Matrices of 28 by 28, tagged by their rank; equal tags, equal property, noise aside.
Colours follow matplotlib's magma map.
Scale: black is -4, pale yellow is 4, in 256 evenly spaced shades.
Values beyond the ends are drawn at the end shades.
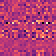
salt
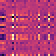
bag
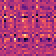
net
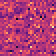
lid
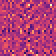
salt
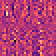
lid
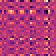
bag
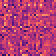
lid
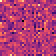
lid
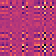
bag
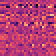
lid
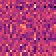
salt
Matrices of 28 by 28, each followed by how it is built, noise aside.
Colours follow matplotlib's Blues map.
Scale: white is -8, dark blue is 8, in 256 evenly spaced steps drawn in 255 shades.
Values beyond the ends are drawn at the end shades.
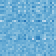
low rank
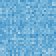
blocks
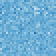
uneven rows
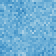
smooth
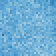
smooth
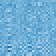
low rank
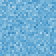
repeating columns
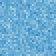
noise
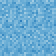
repeating columns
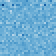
uneven rows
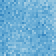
smooth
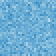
noise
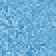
lower triangular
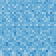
repeating columns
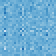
low rank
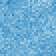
smooth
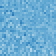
lower triangular
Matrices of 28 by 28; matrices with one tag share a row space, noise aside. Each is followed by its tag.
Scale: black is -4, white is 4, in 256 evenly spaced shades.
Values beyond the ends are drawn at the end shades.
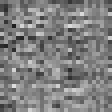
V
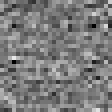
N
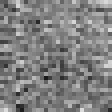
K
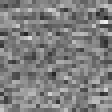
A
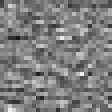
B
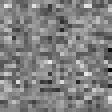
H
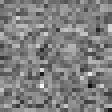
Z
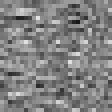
B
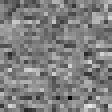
N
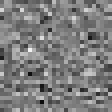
Z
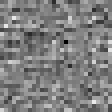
N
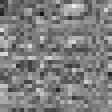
V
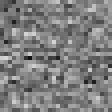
N
